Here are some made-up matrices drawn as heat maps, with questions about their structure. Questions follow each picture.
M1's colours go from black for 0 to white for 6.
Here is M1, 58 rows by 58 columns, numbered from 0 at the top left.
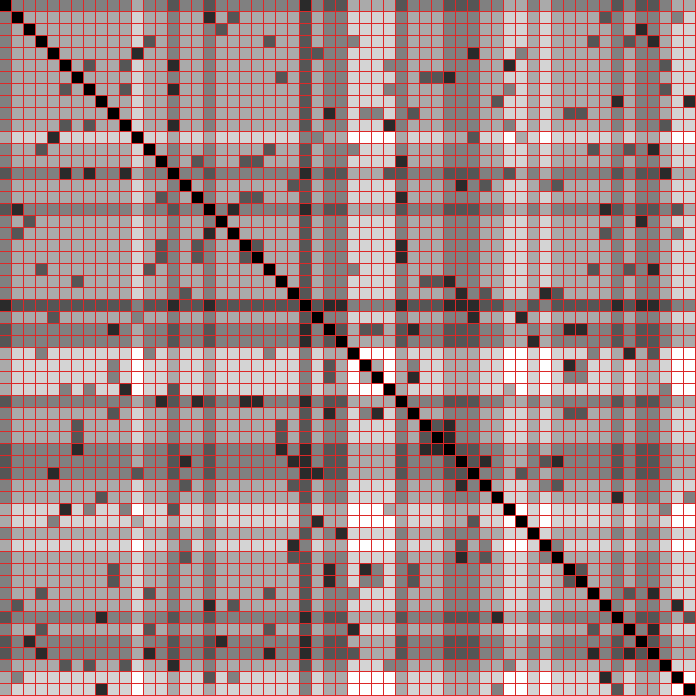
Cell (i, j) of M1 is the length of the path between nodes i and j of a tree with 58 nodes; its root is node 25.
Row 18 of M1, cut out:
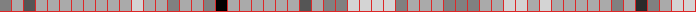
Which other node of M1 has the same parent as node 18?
2
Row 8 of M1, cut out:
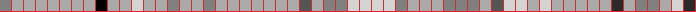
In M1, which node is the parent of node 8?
51
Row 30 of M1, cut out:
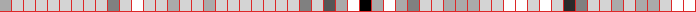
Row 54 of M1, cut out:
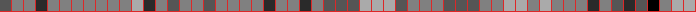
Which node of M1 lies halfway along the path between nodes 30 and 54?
27
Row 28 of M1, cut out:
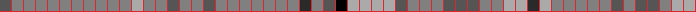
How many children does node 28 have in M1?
1
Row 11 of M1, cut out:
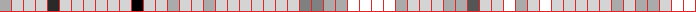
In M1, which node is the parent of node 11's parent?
39
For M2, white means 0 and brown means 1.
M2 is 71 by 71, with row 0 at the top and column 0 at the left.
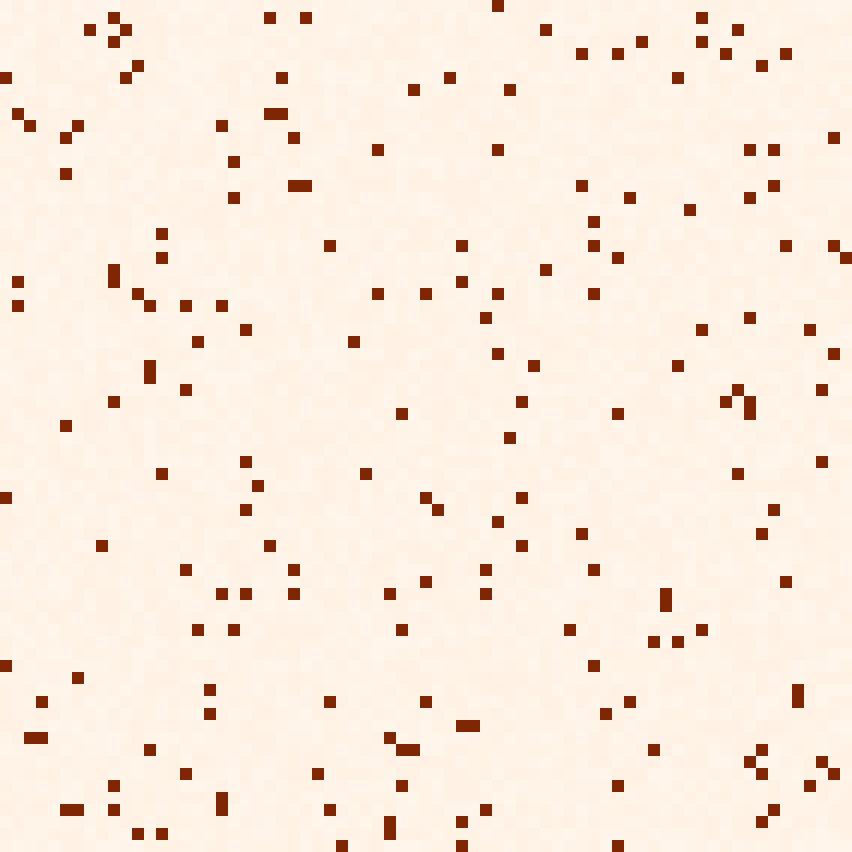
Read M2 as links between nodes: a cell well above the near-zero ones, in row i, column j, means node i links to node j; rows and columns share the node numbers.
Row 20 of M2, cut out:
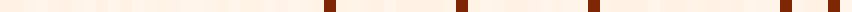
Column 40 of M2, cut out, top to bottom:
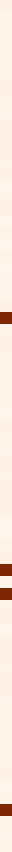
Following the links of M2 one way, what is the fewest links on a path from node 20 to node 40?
2
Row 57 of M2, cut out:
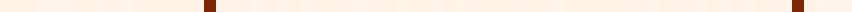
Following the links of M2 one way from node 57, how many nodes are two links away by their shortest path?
1
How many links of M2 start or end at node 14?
1
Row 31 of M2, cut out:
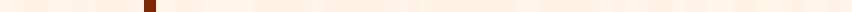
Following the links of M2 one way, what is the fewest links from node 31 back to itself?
2
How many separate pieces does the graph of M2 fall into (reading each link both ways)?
2
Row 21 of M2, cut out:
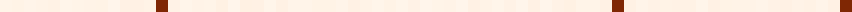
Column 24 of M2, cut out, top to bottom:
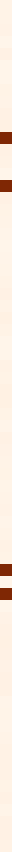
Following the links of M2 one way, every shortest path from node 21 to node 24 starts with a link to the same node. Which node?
node 70
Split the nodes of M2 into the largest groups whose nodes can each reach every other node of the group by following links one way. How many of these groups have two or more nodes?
3
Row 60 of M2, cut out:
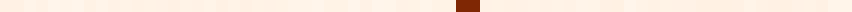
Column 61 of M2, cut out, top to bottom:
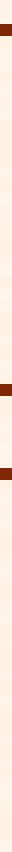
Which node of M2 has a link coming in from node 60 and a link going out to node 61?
node 39
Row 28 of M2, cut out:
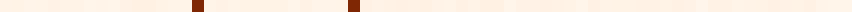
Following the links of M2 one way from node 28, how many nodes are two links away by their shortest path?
5
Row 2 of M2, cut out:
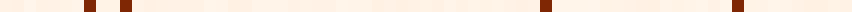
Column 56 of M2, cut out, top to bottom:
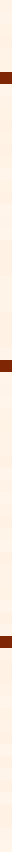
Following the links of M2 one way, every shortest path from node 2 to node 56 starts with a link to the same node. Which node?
node 10
